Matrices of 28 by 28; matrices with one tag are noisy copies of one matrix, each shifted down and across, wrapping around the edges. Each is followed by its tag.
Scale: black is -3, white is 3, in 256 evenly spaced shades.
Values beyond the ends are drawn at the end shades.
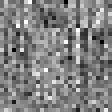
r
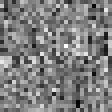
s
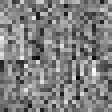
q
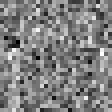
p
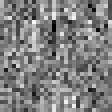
q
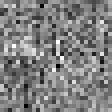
s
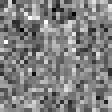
p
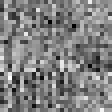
r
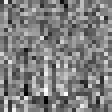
q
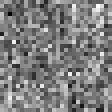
p
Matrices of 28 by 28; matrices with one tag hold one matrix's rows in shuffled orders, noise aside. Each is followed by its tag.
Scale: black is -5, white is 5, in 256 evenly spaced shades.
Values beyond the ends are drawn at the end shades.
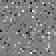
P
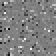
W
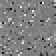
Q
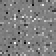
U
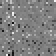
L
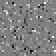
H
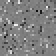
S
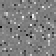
P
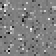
W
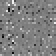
L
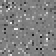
S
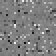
U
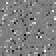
H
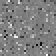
S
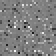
U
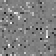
S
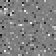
W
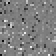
W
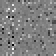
L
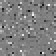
Q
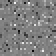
U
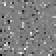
W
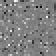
S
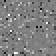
S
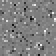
H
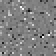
Q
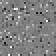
S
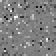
S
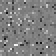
S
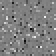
H
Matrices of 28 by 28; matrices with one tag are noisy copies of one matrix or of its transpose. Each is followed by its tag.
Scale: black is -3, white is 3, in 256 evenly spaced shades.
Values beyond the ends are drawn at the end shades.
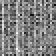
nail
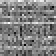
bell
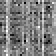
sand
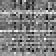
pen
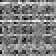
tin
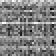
bell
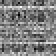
sand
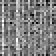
nail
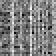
pen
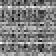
sand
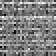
nail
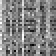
bell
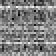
sand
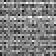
nail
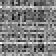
sand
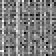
nail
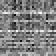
pen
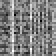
pen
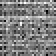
nail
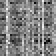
sand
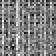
nail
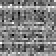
sand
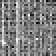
nail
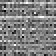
nail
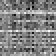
pen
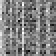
bell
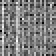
nail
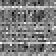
sand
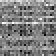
bell
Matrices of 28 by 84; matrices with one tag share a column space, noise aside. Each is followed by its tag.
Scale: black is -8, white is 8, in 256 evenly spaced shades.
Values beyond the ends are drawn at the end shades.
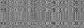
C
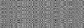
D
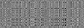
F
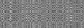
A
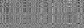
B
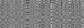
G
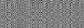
G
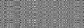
D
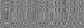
C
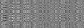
A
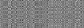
D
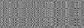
F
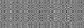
A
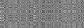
A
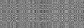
A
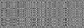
F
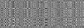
F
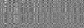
B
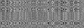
C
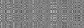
A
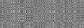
A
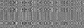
C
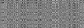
G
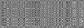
F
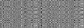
D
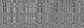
B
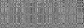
B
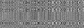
C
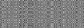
D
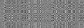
A
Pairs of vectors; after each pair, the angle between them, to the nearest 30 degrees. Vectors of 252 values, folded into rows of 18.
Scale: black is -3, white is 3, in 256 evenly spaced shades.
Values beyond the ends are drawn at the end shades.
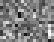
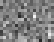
30 degrees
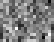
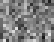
30 degrees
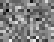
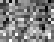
60 degrees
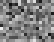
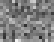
60 degrees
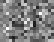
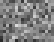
120 degrees
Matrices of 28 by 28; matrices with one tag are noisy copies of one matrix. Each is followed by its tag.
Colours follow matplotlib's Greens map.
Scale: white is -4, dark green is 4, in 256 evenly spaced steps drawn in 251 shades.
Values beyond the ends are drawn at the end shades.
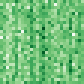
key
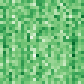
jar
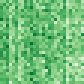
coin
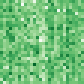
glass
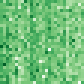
coin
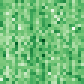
key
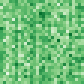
key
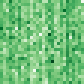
glass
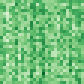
key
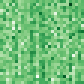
key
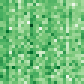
coin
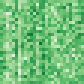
key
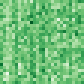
key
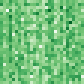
glass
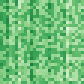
coin
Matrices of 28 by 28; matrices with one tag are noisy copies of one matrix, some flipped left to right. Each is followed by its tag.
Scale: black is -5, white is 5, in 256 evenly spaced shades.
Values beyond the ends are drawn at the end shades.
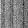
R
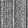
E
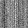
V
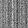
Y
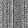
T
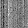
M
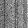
R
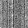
T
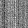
V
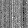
V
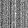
Y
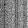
R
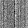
T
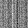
Y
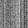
M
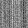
V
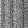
R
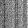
R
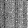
R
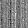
Y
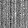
Y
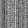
V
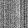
M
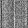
E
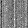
E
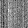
M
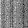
R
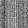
V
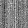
V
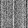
E
